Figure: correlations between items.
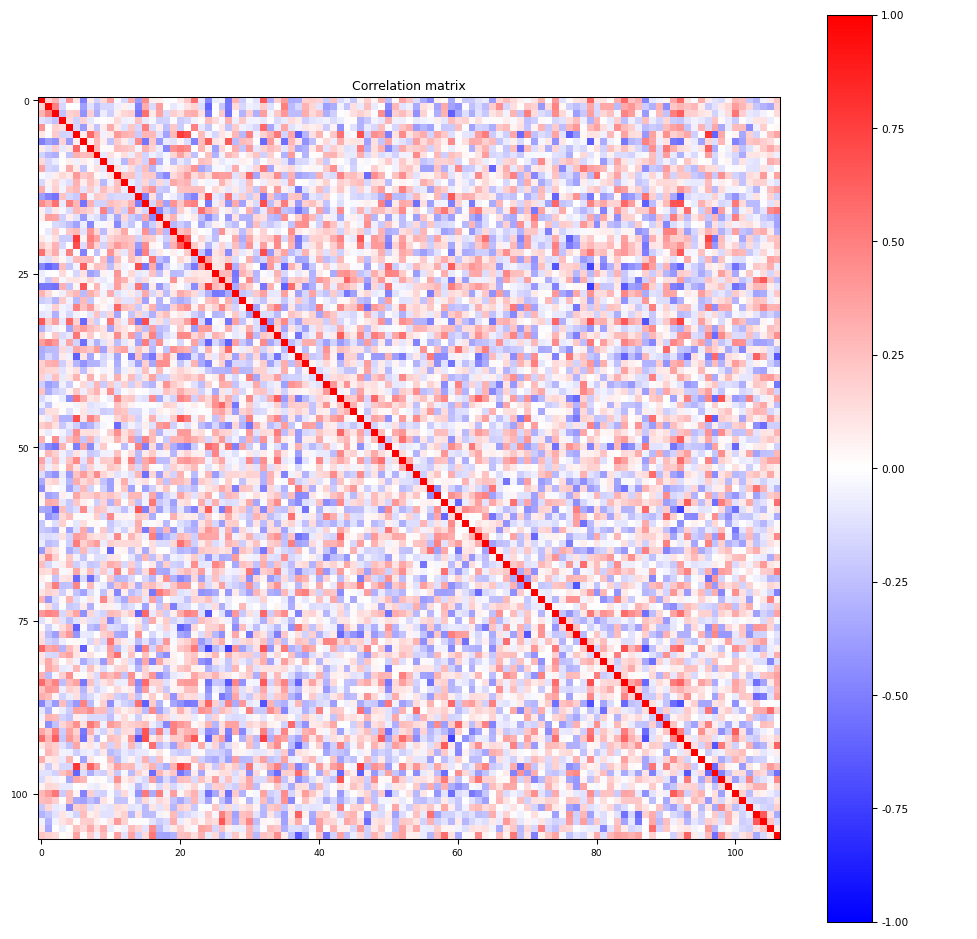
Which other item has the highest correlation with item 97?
37
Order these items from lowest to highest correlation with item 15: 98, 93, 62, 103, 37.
62, 37, 103, 98, 93
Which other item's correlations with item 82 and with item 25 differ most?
50
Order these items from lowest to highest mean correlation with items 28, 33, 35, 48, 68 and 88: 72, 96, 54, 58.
72, 54, 58, 96
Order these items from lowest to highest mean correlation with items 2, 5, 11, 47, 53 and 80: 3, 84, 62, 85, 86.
62, 3, 86, 85, 84
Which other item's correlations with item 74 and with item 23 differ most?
24
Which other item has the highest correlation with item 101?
35
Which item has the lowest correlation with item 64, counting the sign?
76
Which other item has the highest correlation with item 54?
88
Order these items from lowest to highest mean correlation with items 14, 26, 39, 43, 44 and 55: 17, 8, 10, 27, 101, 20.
101, 10, 17, 8, 20, 27
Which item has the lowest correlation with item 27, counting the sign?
79
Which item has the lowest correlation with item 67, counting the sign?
55
